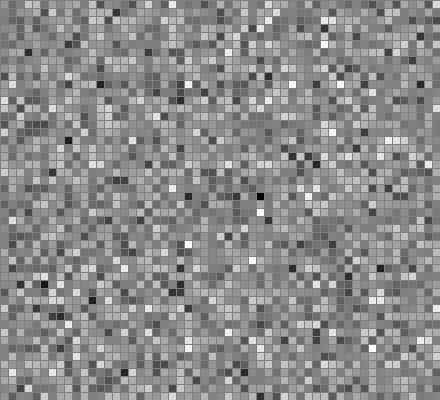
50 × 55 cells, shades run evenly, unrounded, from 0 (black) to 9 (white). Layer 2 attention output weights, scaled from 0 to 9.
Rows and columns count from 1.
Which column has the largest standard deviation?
33
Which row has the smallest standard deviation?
29
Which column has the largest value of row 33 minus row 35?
32
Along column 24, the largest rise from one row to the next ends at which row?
40
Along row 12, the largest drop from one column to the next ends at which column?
48
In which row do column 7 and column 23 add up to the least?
34
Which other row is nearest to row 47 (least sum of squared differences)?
23
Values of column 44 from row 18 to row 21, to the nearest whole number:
4 5 8 4
